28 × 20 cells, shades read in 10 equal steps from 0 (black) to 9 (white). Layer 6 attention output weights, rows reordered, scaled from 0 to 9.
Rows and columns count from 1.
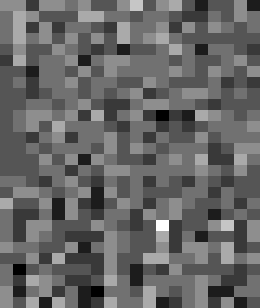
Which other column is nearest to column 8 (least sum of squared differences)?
17
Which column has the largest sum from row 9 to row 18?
16
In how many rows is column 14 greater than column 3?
11
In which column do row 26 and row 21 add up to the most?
13
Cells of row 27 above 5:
1
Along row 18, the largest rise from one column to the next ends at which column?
9
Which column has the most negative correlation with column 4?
5
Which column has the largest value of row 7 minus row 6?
7
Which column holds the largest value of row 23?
18
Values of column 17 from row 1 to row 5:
3 4 5 3 4
